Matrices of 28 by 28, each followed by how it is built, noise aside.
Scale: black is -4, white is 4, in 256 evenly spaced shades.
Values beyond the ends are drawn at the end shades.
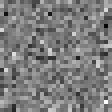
uneven columns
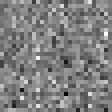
uneven columns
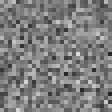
noise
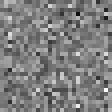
uneven columns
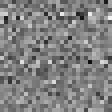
uneven rows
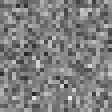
noise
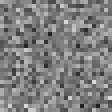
noise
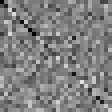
diagonal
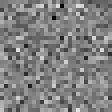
uneven rows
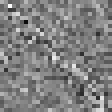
banded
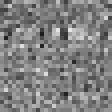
blocks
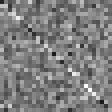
diagonal
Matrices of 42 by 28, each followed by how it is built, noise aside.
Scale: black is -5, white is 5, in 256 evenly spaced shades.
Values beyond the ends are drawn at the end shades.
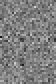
low rank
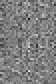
low rank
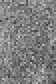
smooth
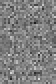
low rank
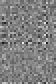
low rank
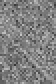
Toeplitz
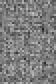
blocks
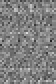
repeating columns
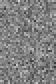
noise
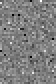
sparse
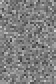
noise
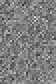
Hankel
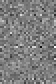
low rank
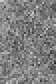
smooth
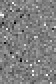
sparse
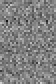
repeating columns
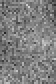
smooth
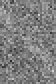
Toeplitz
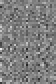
low rank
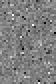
sparse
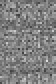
blocks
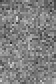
smooth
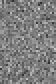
noise
